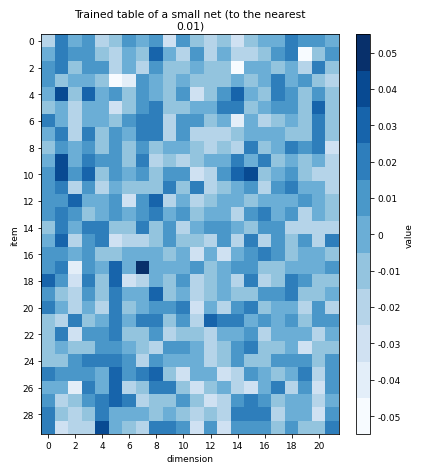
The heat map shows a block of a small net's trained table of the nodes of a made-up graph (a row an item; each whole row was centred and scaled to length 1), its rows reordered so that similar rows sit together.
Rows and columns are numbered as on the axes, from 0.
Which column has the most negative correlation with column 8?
15
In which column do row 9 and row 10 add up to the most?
1
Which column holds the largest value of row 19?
8
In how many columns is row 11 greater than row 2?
9
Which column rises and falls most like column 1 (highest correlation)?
3
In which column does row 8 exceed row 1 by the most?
19
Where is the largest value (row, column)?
17, 7
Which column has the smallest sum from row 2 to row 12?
21
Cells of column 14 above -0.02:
20
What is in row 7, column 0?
0
